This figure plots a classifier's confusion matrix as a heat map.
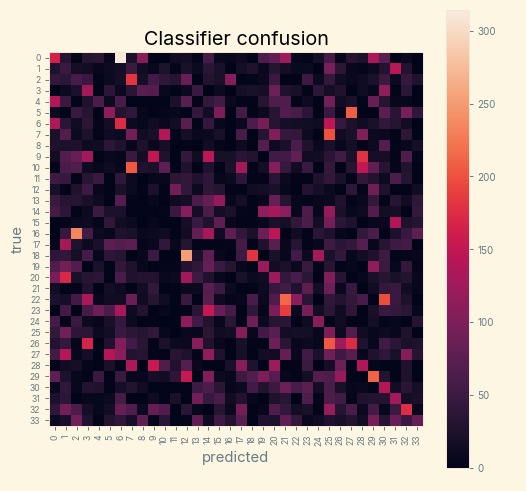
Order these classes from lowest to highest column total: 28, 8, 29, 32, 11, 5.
11, 8, 5, 28, 32, 29
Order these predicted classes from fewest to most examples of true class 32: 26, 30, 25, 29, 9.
30, 26, 29, 9, 25
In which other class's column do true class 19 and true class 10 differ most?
7
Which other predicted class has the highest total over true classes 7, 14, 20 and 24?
25
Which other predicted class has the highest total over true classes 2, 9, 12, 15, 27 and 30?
14
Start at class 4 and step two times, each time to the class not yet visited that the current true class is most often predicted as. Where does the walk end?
6
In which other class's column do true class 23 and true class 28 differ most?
21
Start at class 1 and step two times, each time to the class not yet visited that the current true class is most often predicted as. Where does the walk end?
13
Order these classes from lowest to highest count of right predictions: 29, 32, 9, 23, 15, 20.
15, 23, 20, 9, 32, 29
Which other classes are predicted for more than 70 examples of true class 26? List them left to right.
3, 6, 13, 20, 25, 27
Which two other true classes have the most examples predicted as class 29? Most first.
0, 19
